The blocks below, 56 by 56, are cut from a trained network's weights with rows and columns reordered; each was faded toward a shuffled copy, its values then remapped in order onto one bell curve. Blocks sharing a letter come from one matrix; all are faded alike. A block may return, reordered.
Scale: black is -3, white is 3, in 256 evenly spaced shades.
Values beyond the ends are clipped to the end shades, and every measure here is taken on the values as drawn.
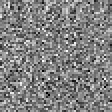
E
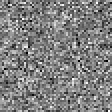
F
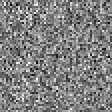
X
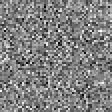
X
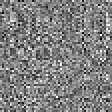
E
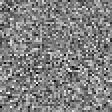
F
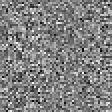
E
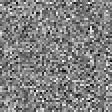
X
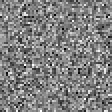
X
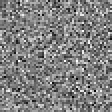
F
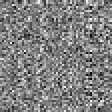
E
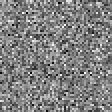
F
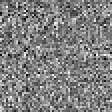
X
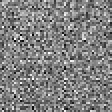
E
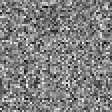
F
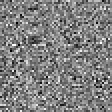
F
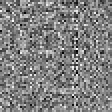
E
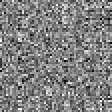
E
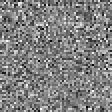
F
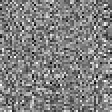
E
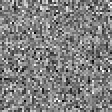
F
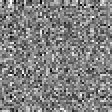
X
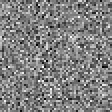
X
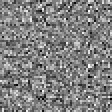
X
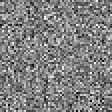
E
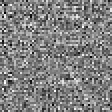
X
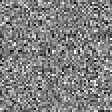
E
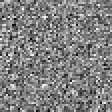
F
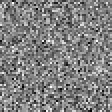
F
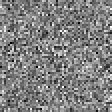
X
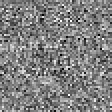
F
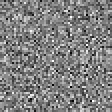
E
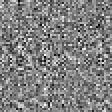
X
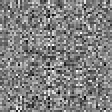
E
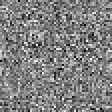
F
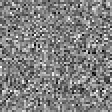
F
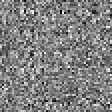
X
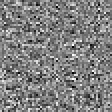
X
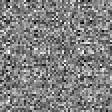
E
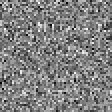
F
